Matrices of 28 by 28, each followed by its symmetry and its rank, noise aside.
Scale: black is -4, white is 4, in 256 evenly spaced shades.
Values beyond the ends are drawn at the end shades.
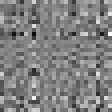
no symmetry, rank three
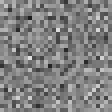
symmetric, rank six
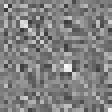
symmetric, rank four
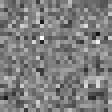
no symmetry, rank six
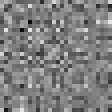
symmetric, rank three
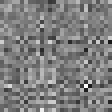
no symmetry, rank three
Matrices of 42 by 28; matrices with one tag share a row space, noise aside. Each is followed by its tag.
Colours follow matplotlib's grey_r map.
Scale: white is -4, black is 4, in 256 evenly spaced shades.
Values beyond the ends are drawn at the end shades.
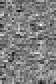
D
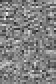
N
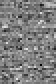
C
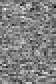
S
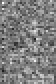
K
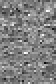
C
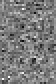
K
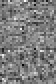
K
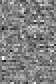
K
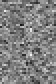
S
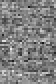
C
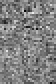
N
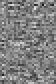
K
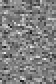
S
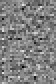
K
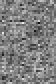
K
